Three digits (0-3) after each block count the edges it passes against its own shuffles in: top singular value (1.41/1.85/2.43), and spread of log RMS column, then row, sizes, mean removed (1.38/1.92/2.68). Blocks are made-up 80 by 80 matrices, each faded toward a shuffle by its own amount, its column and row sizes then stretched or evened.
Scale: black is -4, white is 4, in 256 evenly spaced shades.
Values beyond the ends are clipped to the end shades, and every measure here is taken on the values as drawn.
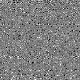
2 0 2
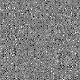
2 1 1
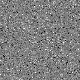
1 0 1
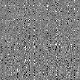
2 3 2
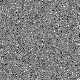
0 1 0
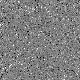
1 0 0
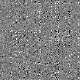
1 3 2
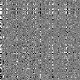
3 3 2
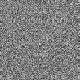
2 0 0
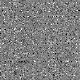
0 2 2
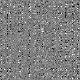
0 3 2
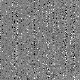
1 3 0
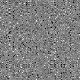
2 2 0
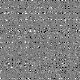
0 2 3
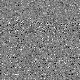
0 1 2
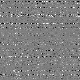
1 1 3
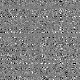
1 2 3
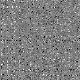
1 2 2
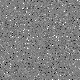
0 0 1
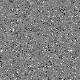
0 1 1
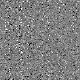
0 2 0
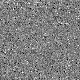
0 0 1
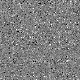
0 1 2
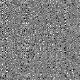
2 2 0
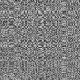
3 1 2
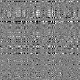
3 2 3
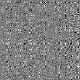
2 3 2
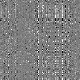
3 3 1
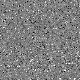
1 0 2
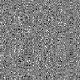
2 2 1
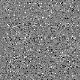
1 1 2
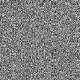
2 2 1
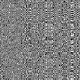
3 3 0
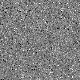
0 0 1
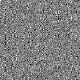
2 2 0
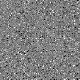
2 1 1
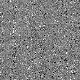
0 2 0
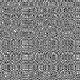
3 0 2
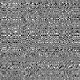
3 0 3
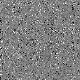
0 2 1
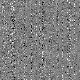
0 3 0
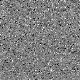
1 0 1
